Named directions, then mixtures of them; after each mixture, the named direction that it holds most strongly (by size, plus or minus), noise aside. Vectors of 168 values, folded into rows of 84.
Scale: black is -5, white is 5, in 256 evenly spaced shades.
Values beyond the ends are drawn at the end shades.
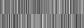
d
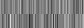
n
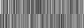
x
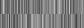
d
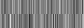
n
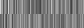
x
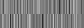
d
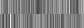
x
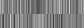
d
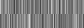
x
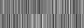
d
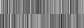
x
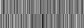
d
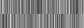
n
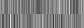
d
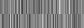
d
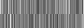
n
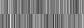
n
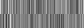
x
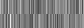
n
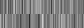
x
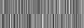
d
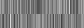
d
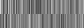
x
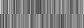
x
